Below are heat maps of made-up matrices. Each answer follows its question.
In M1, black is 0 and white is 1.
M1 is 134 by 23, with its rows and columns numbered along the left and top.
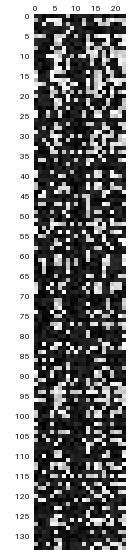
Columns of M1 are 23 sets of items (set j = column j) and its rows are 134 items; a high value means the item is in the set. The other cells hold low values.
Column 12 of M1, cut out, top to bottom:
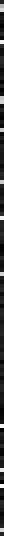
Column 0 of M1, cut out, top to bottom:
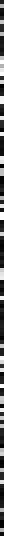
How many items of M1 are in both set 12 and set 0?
8
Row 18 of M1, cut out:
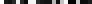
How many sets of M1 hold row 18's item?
8
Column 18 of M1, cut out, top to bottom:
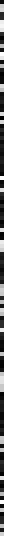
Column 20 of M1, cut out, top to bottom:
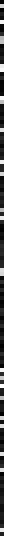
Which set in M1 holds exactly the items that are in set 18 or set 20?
6
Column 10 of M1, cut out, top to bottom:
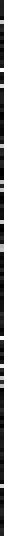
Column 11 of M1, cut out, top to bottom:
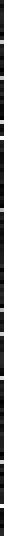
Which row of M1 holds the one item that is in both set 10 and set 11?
94
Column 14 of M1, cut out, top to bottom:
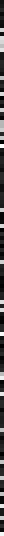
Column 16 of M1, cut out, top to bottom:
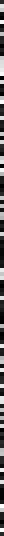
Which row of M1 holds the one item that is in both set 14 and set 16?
126
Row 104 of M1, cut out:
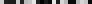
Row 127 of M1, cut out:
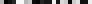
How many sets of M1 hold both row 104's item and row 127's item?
8
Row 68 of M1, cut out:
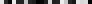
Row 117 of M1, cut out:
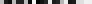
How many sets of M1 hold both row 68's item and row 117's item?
9
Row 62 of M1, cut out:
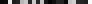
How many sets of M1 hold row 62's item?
8
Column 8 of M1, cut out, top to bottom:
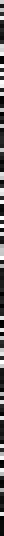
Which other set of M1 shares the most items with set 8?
17
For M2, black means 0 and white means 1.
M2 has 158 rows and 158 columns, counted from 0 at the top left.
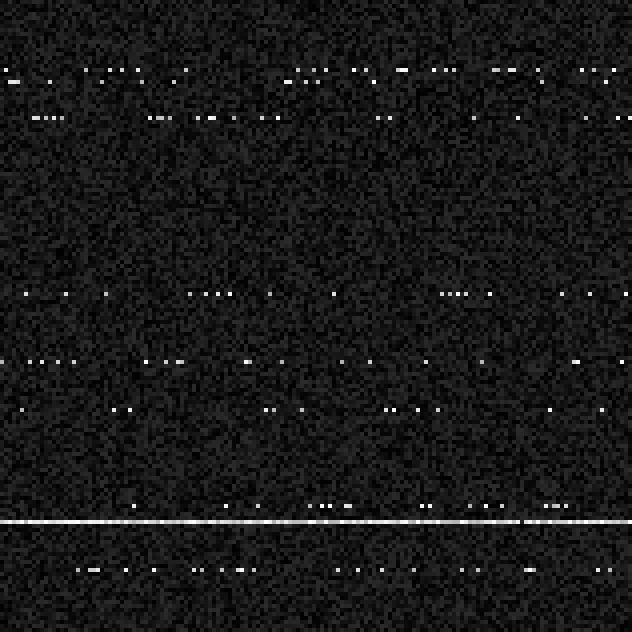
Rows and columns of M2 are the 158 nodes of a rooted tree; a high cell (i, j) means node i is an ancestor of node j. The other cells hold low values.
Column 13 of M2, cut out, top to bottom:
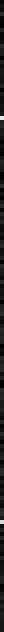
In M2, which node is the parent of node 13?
29
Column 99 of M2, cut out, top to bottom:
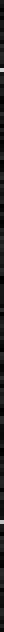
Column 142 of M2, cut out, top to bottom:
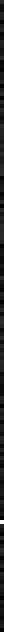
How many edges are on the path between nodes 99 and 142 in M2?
3
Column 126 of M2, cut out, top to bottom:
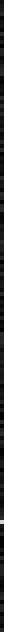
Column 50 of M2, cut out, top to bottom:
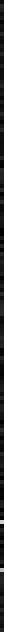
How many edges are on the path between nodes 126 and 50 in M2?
3
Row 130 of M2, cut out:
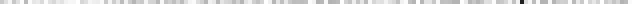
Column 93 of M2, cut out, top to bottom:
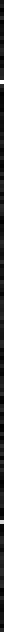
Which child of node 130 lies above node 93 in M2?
20
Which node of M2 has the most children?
17
